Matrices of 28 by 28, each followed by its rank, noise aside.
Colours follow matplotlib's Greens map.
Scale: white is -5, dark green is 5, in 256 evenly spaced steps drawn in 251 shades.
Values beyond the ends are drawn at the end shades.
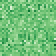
six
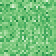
seven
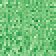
eight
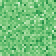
eight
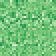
five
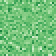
five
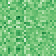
four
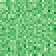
six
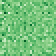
five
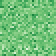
six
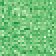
four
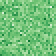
seven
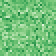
seven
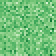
five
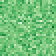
six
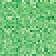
six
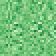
four
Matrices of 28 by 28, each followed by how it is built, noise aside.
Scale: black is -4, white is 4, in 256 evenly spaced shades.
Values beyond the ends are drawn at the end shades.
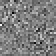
block diagonal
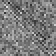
Toeplitz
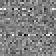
uneven rows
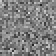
noise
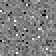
sparse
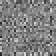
low rank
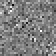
block diagonal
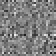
low rank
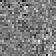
block diagonal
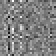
low rank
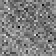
Toeplitz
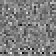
uneven rows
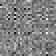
low rank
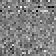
uneven rows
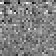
uneven rows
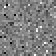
sparse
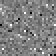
sparse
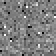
sparse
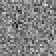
noise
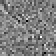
block diagonal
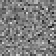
noise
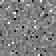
sparse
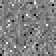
sparse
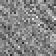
Toeplitz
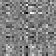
low rank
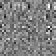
low rank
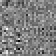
low rank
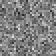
noise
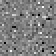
sparse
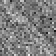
Toeplitz
